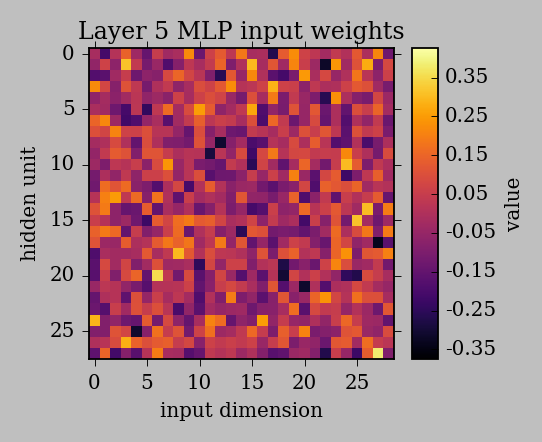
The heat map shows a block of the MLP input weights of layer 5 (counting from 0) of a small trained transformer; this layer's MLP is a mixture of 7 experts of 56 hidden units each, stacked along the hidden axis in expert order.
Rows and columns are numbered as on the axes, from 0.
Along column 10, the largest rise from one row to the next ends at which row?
15
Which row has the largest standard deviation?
1
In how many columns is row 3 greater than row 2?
19
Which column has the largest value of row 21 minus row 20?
25
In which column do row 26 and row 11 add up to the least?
21
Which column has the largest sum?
23
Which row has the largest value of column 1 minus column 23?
13
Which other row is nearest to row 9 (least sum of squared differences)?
10
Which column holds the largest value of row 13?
2
